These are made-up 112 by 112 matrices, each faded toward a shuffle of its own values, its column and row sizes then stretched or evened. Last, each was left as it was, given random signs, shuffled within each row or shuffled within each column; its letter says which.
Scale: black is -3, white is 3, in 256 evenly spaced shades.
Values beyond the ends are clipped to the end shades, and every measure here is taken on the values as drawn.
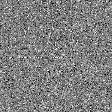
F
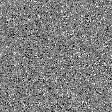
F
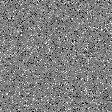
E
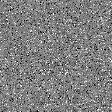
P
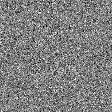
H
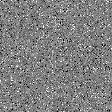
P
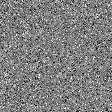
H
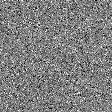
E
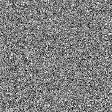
F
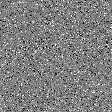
E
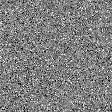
E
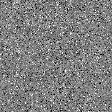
F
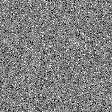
H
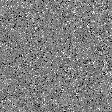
H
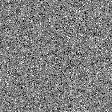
H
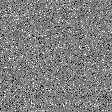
E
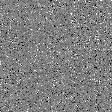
H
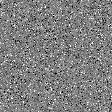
H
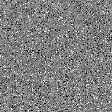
P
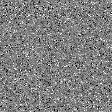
F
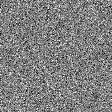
H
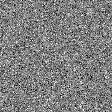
H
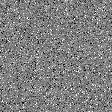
E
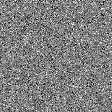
P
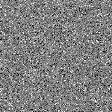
P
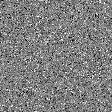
E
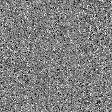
H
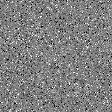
P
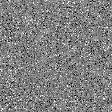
F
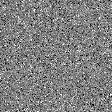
F
